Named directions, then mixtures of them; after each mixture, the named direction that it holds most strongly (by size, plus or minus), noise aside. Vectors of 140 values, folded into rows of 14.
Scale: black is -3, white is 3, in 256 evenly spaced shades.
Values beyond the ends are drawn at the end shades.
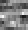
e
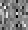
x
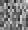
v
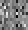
x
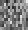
v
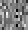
x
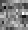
e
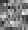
e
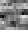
e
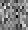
x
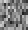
v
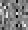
x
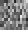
v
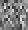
v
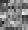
e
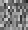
v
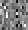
x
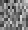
v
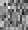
v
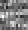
e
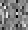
x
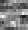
e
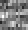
e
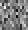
x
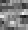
e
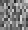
v
